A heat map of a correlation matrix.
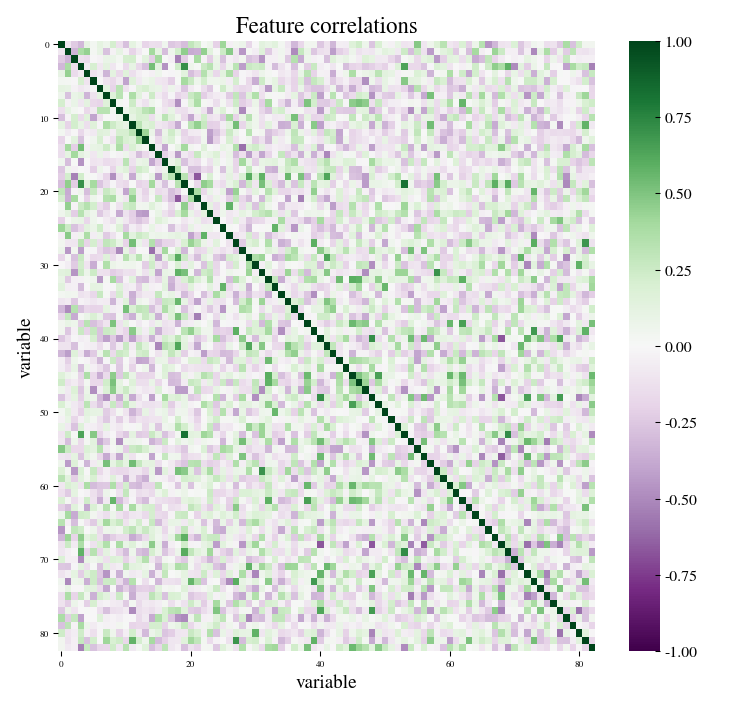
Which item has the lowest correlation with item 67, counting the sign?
57
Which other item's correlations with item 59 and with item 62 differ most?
38
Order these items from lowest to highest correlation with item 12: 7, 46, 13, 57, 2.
46, 2, 7, 57, 13
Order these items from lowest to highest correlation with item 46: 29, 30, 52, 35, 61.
35, 29, 52, 61, 30
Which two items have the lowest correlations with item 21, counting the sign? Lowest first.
18, 37
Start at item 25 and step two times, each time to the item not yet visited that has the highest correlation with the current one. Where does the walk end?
50
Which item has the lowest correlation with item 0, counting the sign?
66
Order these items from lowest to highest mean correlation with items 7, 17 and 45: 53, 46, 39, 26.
53, 26, 39, 46
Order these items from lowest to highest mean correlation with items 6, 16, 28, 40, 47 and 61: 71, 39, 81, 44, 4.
81, 39, 4, 71, 44
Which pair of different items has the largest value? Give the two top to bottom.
19, 53
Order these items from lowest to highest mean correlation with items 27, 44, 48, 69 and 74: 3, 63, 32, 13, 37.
13, 63, 37, 3, 32
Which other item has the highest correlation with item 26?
22
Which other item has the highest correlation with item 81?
27
